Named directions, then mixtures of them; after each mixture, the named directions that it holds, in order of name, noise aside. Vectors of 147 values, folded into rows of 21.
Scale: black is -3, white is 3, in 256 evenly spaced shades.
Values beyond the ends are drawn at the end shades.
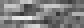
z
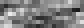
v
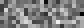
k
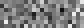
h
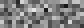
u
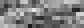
u, v.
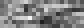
v, z.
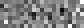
h.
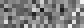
h.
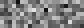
u.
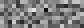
u.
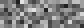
u.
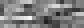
v, z.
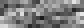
u, v.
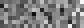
h.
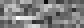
k, z.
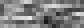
v, z.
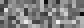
k.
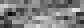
v.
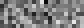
h, k.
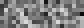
k.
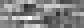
z.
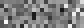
h.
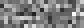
h, z.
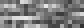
u, z.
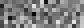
h, k.
